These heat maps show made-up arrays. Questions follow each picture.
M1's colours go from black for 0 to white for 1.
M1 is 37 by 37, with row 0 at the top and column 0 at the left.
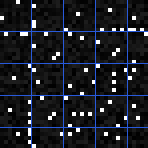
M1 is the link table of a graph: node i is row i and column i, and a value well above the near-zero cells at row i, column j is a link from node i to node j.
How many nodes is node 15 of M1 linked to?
1
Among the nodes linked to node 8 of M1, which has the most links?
node 17
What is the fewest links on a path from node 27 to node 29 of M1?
6
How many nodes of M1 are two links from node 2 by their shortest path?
1
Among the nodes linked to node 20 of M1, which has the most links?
node 28
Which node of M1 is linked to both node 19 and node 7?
node 32
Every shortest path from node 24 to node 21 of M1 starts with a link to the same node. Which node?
node 16
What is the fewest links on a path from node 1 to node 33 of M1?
3
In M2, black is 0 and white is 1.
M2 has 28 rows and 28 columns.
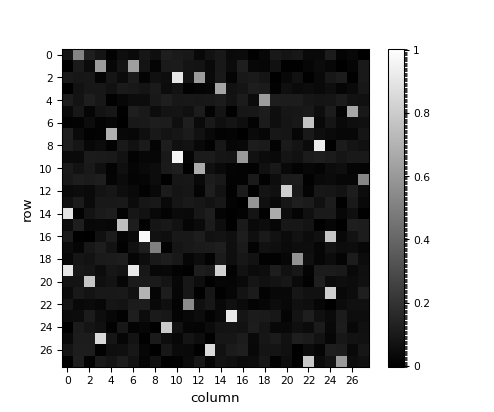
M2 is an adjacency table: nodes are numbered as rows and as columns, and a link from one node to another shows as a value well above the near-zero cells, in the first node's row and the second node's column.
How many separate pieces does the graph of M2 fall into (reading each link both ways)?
3
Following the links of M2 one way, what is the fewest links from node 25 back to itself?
8
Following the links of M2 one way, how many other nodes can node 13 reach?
6
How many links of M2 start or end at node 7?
3
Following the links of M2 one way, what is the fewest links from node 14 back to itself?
2
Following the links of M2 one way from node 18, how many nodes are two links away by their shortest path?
2
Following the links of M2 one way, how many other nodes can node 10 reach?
3
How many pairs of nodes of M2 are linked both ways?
1
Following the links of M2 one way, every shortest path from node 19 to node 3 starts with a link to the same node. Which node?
node 0
